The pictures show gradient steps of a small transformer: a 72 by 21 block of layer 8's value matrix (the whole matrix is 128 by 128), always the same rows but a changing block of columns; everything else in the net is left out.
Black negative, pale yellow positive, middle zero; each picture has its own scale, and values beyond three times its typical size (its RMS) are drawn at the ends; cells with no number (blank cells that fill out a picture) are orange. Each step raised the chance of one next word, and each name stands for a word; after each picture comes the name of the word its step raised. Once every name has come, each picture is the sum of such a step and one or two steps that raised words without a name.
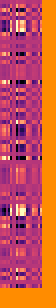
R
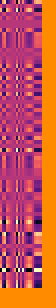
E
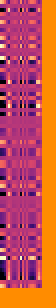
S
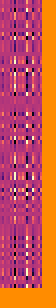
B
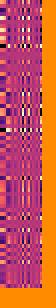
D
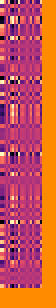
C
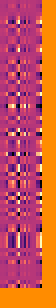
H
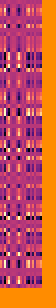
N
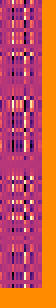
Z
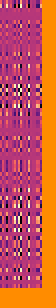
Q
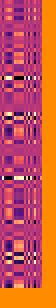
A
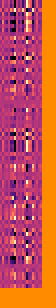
Q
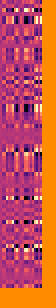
C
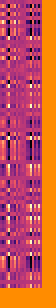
Q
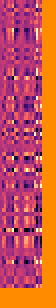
H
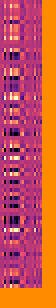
N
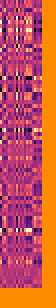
D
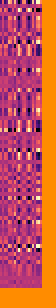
D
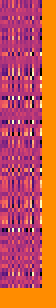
Z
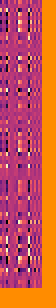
E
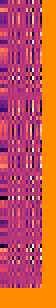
A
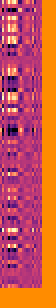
D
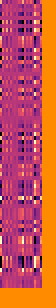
E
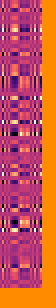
R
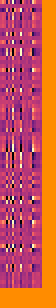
Z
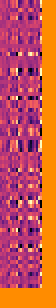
Z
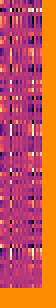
C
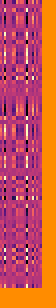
A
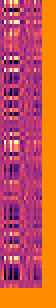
S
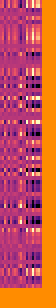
Q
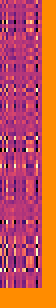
E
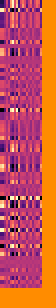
Q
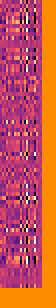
C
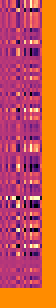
Q
